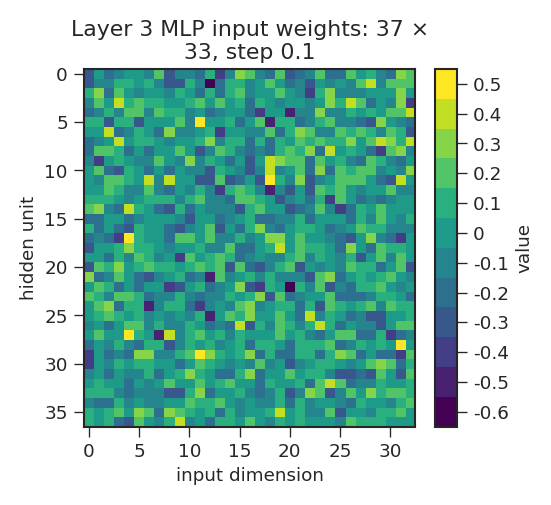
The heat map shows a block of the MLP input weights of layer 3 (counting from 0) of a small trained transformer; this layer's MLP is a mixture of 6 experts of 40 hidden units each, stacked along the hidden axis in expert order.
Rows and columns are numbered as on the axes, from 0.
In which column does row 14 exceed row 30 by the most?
0
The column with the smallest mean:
20
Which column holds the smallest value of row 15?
10
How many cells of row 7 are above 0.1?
9
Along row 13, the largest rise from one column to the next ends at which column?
25
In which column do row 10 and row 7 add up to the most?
32
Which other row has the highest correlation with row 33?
22
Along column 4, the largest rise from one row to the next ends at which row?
17
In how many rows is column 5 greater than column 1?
17
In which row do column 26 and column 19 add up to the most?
18
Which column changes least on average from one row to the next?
21
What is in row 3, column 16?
-0.2
